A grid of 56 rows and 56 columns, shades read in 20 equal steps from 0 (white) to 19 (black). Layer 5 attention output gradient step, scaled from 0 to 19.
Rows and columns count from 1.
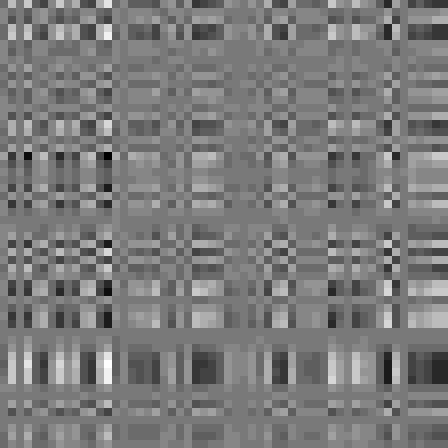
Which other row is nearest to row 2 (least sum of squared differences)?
6
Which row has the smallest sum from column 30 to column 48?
48
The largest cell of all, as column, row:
14, 20
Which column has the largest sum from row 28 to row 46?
50
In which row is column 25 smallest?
37
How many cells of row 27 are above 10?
6
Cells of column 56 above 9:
31
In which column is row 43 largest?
15
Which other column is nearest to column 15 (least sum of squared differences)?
17
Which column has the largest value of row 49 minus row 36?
49
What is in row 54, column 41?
10
